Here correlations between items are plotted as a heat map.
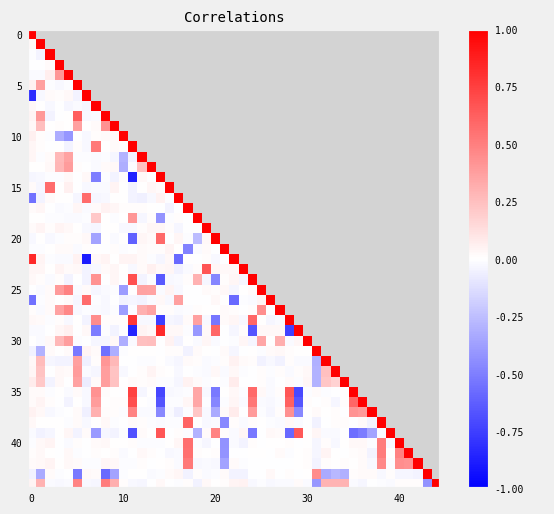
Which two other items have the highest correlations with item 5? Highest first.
8, 44
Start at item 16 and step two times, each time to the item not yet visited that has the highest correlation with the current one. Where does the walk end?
26
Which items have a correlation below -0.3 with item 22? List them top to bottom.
6, 16, 26
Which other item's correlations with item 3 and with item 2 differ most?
15
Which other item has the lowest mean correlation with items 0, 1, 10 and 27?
6
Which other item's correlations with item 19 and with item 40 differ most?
23
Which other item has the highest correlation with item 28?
11
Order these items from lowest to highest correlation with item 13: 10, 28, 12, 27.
10, 28, 12, 27
